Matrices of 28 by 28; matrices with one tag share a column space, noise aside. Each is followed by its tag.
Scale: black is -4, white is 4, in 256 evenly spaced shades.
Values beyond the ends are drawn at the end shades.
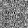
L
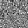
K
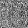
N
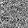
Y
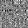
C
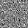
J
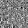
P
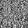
P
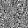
L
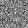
J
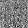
P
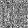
P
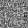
N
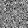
Y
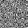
L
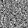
J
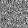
J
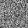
N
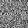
K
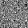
Y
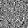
Y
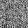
P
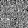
C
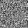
N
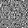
L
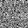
L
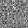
K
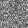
Y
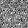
J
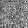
P
